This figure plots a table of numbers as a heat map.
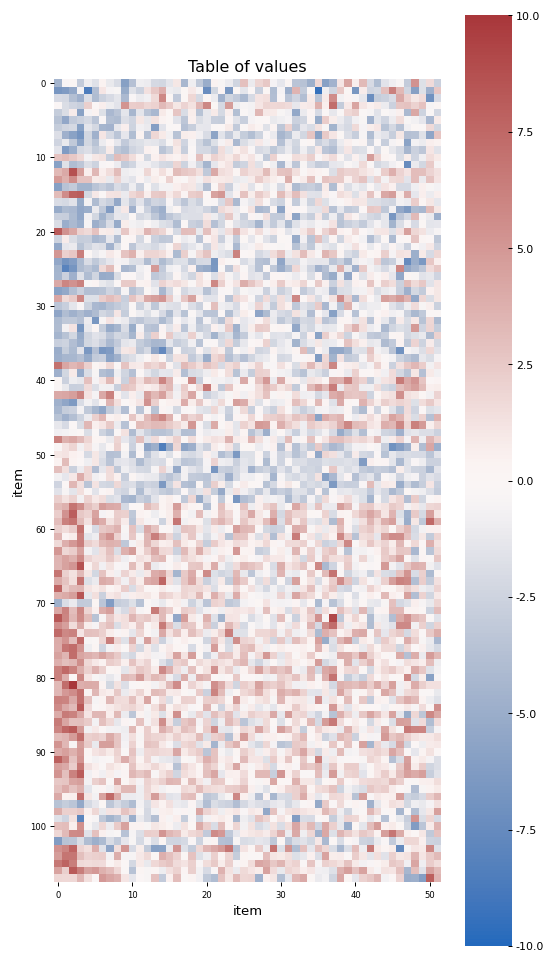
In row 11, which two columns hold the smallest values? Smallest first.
47, 0
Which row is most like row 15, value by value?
82
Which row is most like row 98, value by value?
10
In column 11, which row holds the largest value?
80
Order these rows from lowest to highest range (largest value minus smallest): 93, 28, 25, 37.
28, 37, 93, 25
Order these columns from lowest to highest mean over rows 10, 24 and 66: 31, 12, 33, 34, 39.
39, 12, 31, 33, 34
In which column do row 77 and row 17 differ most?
2
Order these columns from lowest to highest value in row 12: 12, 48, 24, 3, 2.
24, 12, 48, 3, 2
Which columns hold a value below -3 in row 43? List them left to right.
0, 1, 2
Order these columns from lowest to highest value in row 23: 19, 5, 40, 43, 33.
40, 5, 43, 19, 33
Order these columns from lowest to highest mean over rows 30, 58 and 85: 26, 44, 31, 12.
12, 44, 26, 31
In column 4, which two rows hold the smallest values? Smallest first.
1, 36
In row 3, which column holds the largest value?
37
